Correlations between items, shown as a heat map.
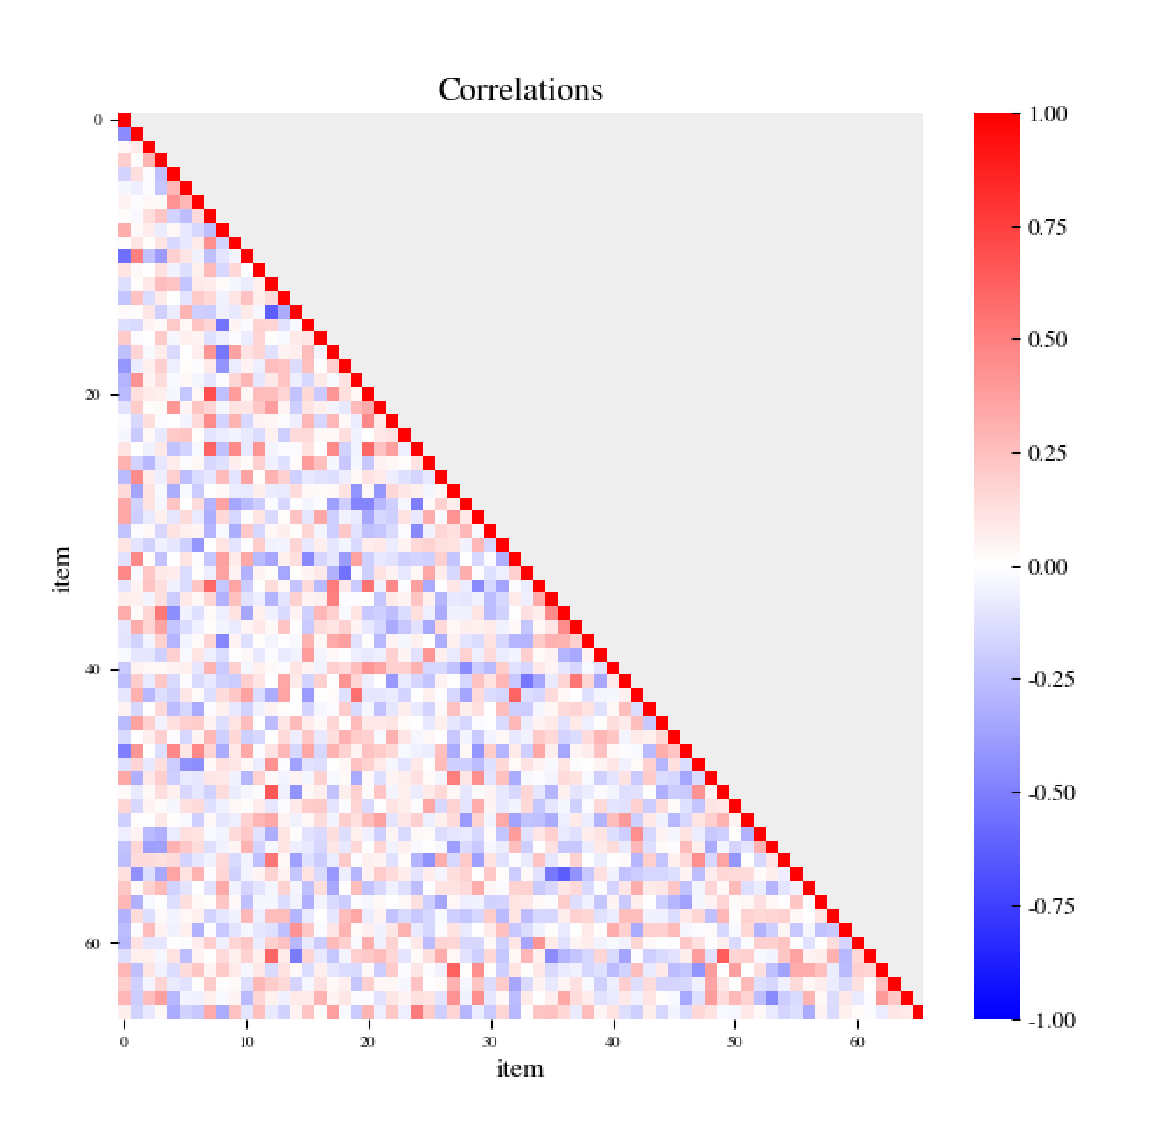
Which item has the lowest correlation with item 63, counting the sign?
32
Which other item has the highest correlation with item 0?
33
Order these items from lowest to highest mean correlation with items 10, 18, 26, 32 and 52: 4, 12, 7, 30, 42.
7, 12, 4, 30, 42
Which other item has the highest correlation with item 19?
42
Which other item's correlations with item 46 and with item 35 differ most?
36
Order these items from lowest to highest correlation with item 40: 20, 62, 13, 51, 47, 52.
62, 52, 13, 47, 51, 20
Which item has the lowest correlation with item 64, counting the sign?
53
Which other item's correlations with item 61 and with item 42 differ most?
12
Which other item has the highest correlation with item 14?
59
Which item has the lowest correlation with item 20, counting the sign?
28
